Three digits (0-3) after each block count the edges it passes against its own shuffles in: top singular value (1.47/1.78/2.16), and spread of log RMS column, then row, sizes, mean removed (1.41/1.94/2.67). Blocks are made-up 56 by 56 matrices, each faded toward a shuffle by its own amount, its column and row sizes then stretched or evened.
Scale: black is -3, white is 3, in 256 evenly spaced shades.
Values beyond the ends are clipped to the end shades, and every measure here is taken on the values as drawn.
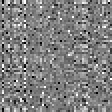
3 2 0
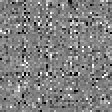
2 2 2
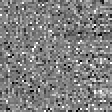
1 1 0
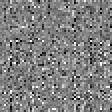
2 2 2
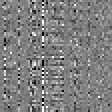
3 3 0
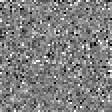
1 0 1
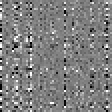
3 3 1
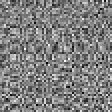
3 1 1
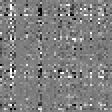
2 3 3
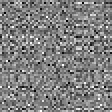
3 0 2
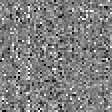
2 1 0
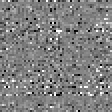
1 1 3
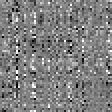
3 3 1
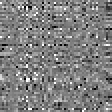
3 2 2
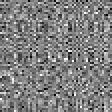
3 0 0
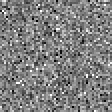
0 0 0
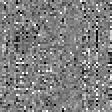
2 2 0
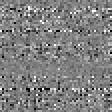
1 1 3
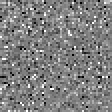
1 1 1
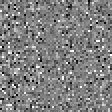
0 2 0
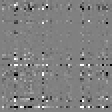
2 3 3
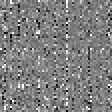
0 3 1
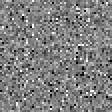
0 1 0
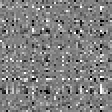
3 2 2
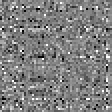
2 2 2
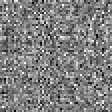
2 1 0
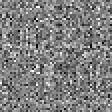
2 1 1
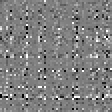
2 3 3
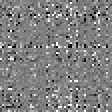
1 3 3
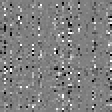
0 3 1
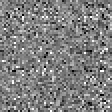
0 1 1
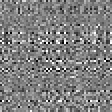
3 1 3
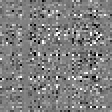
1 3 3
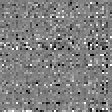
0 2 3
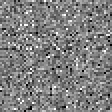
1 0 1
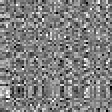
3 2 0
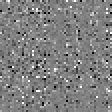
0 2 2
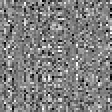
2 3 0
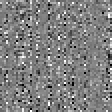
1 3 0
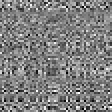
3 1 3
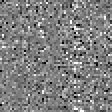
1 2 0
